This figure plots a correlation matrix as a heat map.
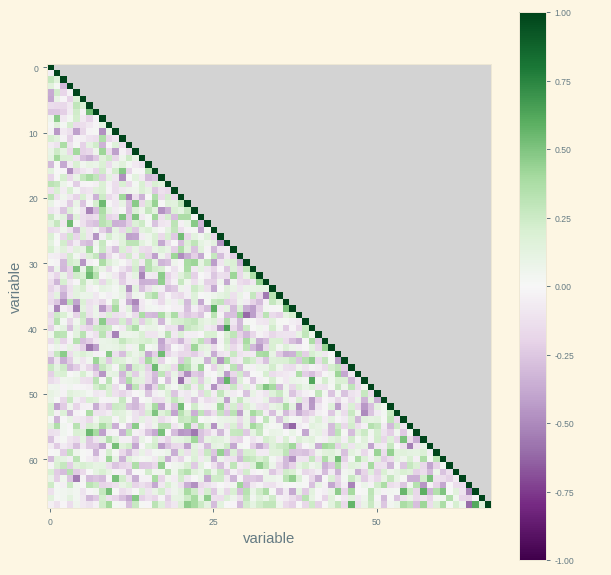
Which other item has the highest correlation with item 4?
31
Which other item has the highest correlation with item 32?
6
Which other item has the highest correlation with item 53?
16
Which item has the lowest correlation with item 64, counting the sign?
67
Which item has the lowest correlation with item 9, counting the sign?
25
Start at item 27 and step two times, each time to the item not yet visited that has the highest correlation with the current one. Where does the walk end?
48
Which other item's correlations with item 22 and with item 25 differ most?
30
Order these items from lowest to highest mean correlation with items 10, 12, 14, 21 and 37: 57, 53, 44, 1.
1, 44, 53, 57
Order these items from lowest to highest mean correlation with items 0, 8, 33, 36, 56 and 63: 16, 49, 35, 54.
35, 16, 54, 49
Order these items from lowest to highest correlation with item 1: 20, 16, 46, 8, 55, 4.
20, 16, 46, 4, 55, 8
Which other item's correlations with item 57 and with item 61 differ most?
54
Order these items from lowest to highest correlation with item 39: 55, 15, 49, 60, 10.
10, 60, 55, 49, 15
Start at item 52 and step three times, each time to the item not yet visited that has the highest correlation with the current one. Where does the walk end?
59
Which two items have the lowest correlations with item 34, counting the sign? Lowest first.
12, 25
